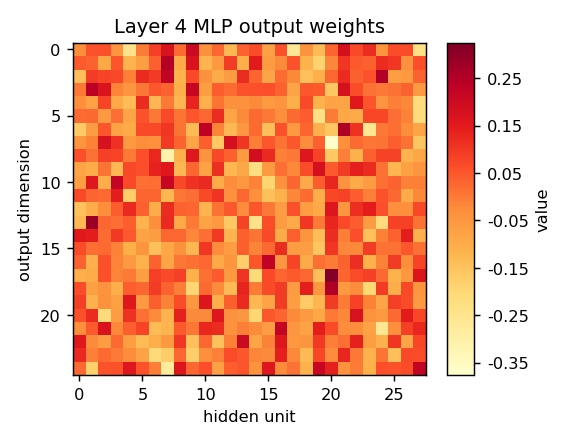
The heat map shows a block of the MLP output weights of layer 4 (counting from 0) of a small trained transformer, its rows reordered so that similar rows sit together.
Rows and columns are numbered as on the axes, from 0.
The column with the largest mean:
22
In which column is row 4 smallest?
27
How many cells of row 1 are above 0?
15
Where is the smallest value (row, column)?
7, 20
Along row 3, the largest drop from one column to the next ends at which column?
10
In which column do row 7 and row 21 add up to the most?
2
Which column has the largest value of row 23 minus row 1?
19
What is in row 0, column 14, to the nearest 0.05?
0.05
